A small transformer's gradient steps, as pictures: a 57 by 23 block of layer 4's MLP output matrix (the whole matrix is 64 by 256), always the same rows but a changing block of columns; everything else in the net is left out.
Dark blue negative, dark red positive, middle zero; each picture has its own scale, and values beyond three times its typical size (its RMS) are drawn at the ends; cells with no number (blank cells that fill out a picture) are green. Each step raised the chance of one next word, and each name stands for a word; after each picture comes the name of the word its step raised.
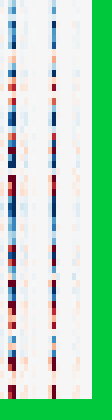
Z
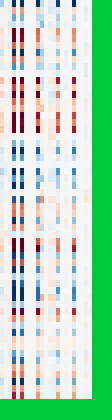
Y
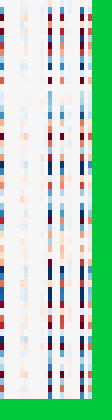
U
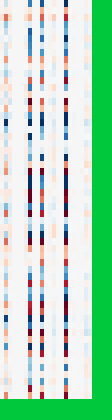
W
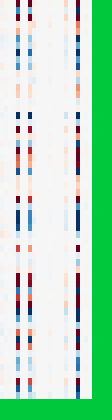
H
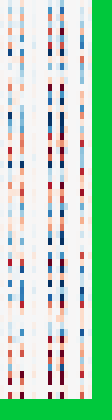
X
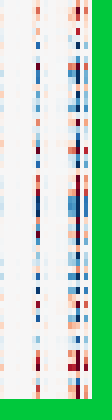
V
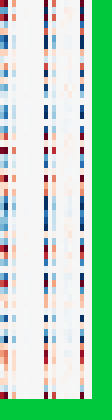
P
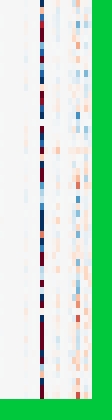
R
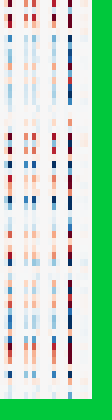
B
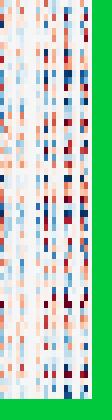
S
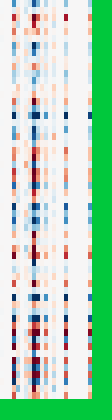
R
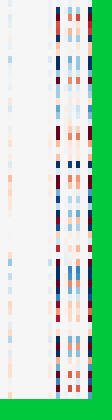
U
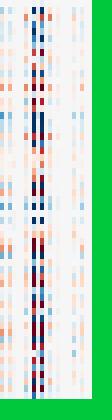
Z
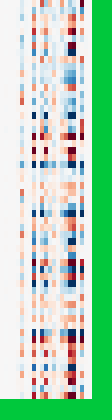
X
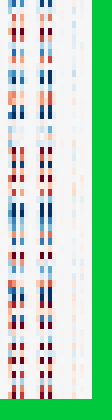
R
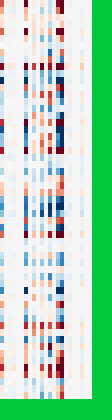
V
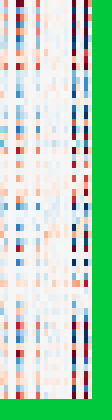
P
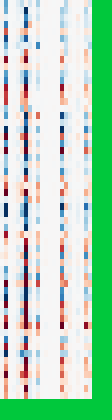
Z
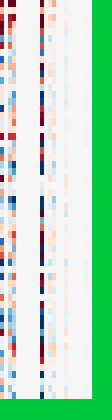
B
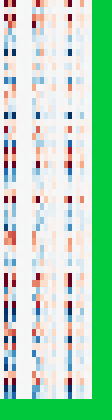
H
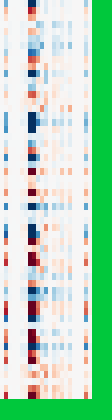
W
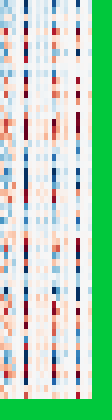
Y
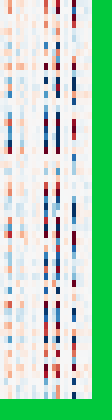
V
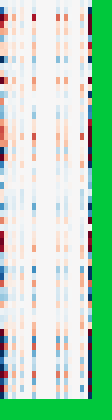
U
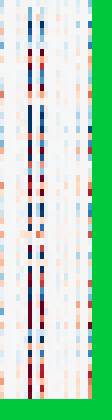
Z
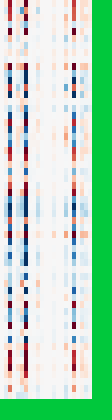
V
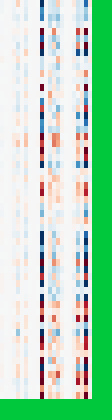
X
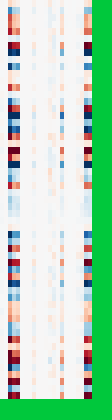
X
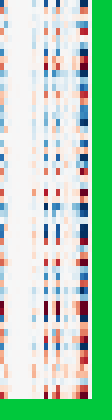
W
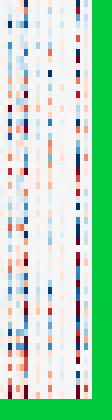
W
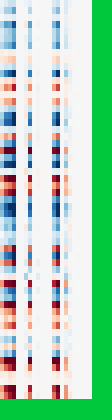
Z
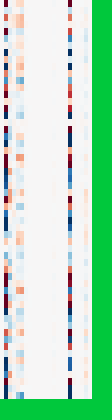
H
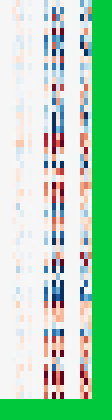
X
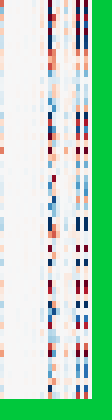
P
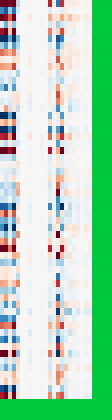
P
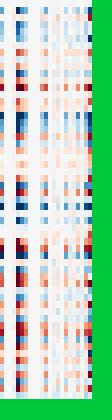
Z
